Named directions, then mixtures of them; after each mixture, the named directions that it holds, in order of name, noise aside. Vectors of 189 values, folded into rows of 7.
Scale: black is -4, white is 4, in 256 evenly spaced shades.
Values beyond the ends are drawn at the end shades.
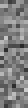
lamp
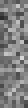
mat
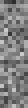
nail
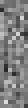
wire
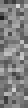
mat, nail.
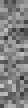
lamp, nail.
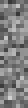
lamp, mat.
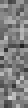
lamp.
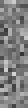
nail, wire.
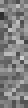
mat.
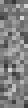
mat, nail, wire.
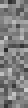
lamp.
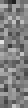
lamp, nail.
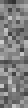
nail.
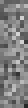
mat, wire.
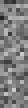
mat, nail.
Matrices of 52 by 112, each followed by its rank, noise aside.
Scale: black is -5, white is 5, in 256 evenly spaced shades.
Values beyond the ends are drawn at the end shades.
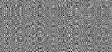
four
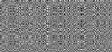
three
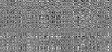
six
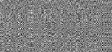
six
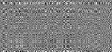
three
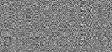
six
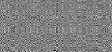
three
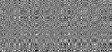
three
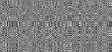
three
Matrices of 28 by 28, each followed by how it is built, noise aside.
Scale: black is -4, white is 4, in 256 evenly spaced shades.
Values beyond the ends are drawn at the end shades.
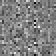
uneven columns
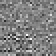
low rank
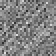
Hankel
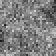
smooth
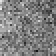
smooth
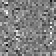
uneven columns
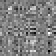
low rank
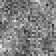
smooth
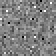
sparse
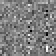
uneven columns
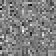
uneven columns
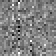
uneven columns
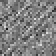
Hankel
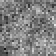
smooth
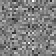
low rank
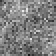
smooth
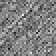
Hankel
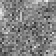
smooth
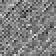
Hankel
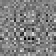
low rank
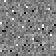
sparse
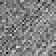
Hankel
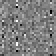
uneven columns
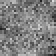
smooth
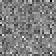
low rank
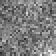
smooth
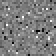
sparse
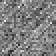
Hankel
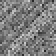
Hankel
